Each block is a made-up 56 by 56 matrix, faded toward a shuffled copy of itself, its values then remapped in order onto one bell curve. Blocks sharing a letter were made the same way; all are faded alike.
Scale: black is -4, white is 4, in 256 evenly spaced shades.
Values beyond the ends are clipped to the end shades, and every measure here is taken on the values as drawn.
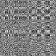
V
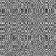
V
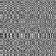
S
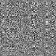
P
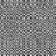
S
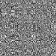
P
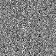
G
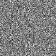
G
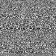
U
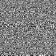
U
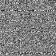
U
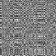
V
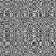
V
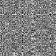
P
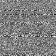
U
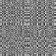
S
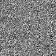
G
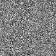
G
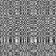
S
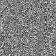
G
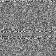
U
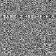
P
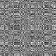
V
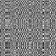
S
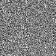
G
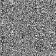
G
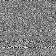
U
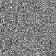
P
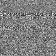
U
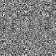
P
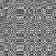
V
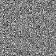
G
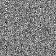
G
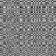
S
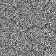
G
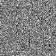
G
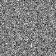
G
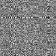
P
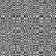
S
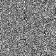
G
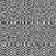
S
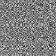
P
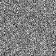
G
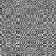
V
